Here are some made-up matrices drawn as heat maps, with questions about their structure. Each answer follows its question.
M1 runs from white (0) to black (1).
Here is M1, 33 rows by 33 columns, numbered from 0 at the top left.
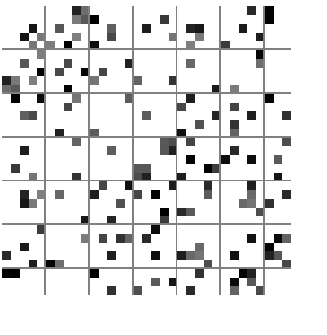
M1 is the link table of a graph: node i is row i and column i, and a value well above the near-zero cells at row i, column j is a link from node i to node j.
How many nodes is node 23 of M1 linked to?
4
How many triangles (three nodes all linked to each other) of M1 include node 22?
4
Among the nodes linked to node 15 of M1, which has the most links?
node 21
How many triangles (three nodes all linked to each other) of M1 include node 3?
3
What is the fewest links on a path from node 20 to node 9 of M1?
3
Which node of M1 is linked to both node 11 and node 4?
node 7
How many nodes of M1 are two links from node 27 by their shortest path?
10
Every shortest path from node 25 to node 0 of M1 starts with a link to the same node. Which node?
node 17
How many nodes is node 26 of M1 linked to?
8
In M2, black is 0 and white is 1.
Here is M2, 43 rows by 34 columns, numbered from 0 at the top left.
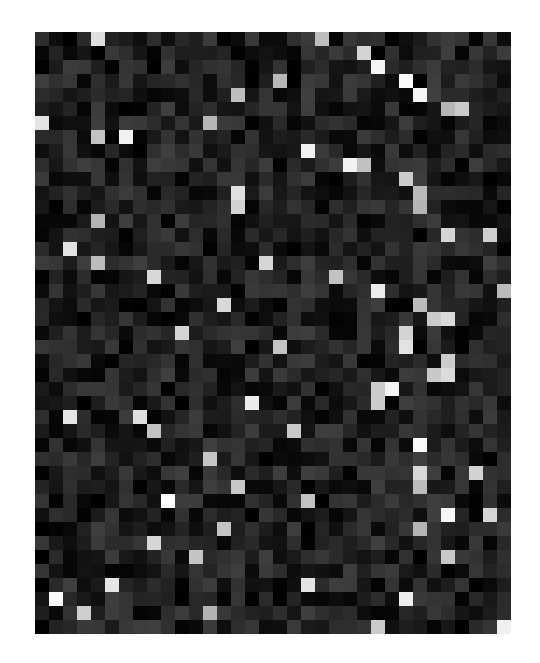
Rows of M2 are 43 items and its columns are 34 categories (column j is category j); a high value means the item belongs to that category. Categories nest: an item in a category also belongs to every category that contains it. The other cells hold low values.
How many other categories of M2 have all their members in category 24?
3
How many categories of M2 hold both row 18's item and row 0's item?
0
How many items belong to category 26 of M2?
5
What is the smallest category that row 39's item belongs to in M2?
5
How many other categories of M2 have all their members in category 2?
1
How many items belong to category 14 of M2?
4
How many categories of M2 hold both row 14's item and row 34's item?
2
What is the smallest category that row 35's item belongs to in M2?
13
